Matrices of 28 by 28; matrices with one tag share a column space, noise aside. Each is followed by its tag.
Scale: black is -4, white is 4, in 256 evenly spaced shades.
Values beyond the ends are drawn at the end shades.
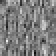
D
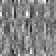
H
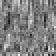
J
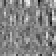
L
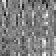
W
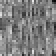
H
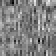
D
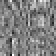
W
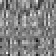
W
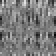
L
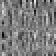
L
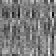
H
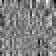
W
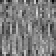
H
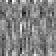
H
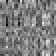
W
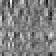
L
